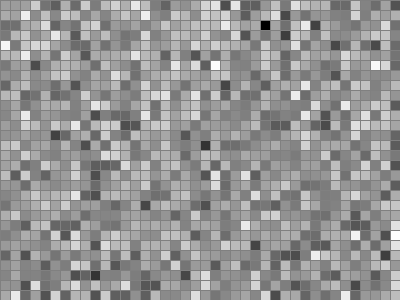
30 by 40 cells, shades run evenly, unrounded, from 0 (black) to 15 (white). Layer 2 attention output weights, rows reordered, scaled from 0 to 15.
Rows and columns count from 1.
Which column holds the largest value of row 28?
21
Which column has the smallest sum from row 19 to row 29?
10
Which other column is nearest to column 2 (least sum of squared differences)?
35
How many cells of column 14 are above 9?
15
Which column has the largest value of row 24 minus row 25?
36
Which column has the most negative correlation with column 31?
27
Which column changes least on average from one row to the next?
24
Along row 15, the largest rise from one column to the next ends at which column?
22
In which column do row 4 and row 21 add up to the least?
29
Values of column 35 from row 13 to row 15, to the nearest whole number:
7 9 10
